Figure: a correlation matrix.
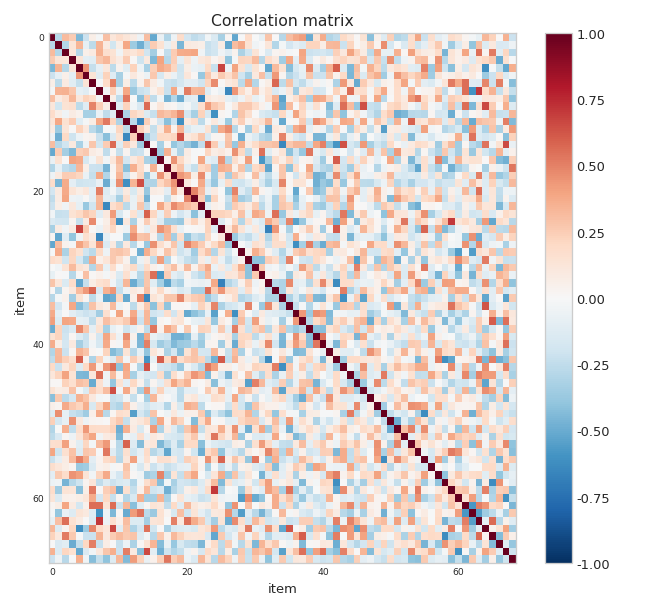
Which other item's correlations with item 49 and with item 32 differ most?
54
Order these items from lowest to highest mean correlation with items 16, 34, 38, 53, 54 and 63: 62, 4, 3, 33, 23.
62, 23, 33, 3, 4
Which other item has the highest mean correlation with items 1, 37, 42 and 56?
65
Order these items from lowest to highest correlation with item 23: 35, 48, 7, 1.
1, 7, 48, 35
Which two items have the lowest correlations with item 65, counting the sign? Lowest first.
58, 24
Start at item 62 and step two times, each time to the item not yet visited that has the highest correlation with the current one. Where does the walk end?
19
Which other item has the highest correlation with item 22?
18
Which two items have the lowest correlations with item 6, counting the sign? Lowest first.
45, 68
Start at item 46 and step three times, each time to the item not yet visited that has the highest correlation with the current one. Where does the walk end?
35
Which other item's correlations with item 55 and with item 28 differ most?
49
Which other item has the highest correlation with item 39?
40
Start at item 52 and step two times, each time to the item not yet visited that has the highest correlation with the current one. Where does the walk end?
59
